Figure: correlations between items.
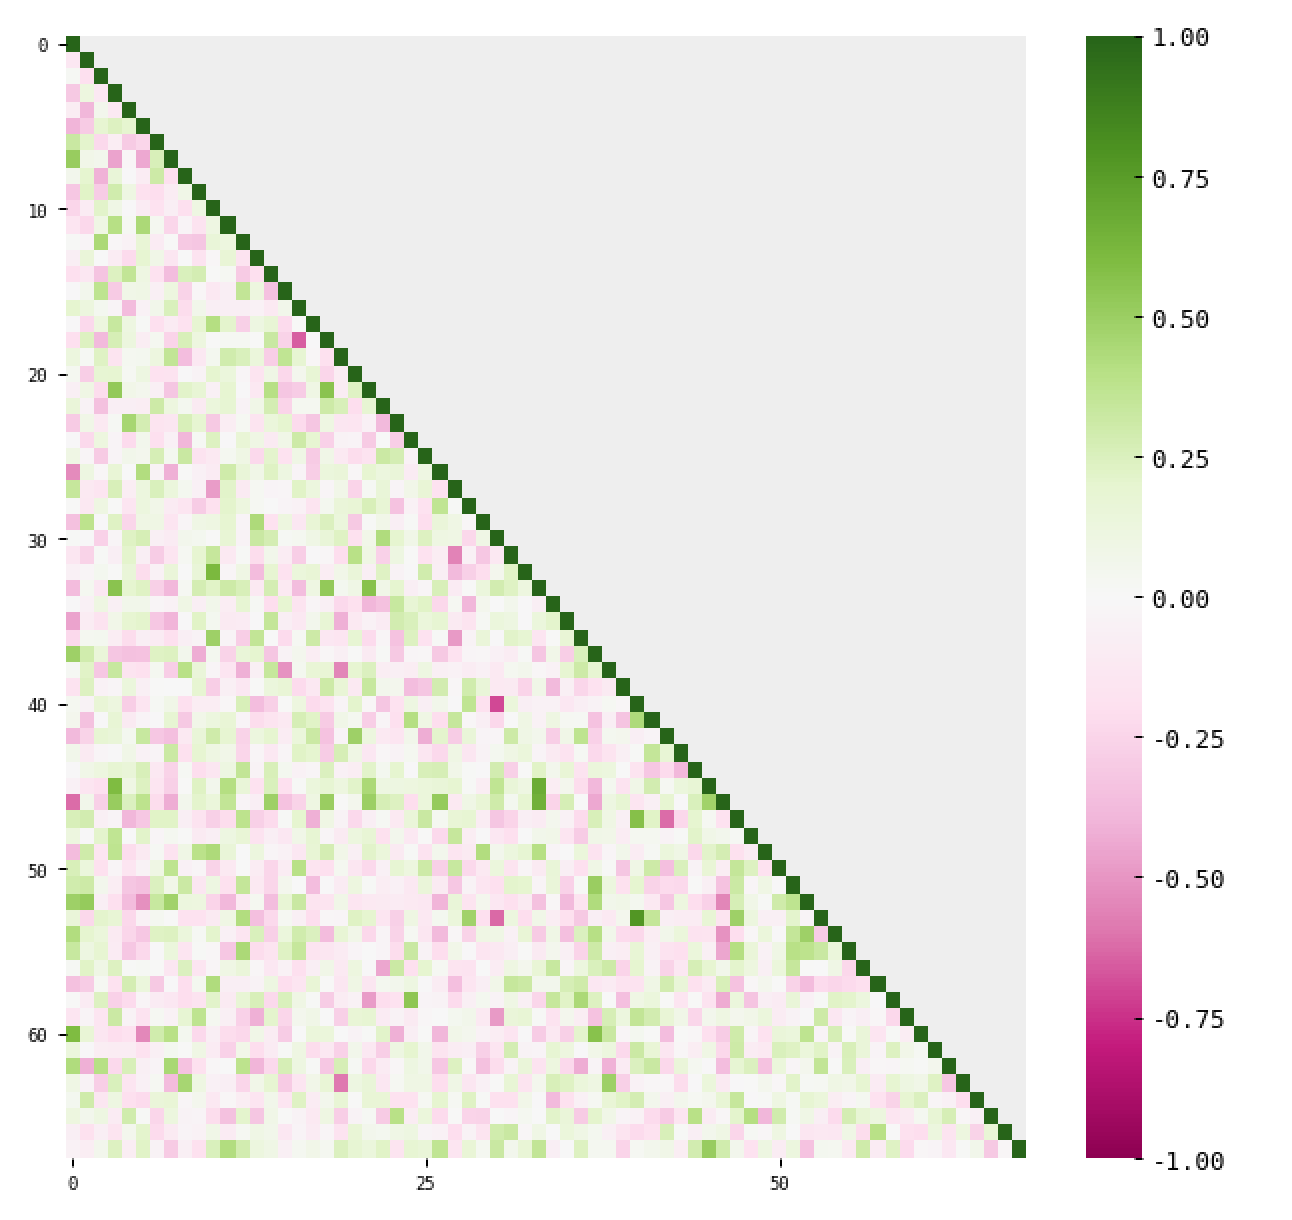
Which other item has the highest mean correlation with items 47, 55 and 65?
12
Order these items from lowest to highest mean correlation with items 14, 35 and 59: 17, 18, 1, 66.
1, 66, 17, 18
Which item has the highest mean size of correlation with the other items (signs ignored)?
46
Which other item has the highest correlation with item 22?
30
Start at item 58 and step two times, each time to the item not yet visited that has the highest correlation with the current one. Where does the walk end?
41
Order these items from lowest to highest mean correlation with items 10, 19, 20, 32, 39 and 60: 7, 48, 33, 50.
50, 48, 33, 7
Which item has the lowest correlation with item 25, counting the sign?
42
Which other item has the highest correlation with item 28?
53
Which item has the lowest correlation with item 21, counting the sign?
58
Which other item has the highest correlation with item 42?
20
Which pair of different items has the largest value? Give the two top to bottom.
40, 53
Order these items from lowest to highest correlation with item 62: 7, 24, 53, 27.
24, 27, 53, 7
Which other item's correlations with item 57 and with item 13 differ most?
32
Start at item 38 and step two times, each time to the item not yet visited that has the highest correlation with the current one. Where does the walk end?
8
